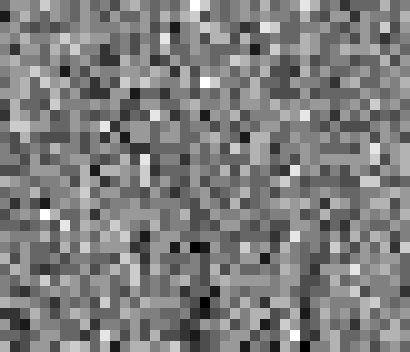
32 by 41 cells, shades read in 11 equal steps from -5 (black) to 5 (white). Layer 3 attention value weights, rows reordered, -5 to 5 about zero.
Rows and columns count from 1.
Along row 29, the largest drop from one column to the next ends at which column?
31
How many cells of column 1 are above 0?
9
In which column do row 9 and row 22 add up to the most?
13
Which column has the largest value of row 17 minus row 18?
15
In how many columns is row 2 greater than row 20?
10
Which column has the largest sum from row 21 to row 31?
30
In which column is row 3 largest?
27
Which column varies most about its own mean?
21
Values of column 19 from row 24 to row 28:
-1 0 2 -3 -1
